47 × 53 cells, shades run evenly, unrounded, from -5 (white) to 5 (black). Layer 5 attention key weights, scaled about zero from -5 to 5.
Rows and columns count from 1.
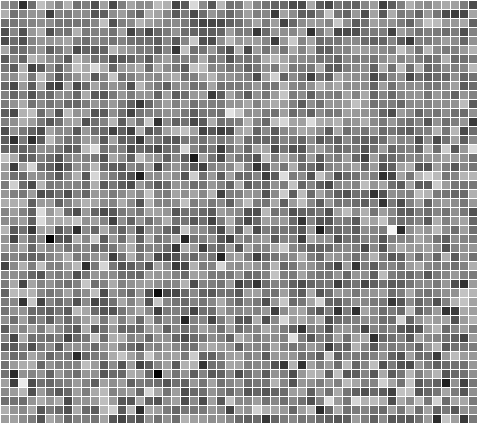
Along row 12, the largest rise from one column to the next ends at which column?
53
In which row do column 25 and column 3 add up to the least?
30
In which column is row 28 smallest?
32
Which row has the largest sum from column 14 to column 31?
33
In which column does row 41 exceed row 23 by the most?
34
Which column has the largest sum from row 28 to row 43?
20
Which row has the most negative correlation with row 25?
22
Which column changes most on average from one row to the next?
11
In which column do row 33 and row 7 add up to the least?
4
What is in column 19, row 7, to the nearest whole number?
-1
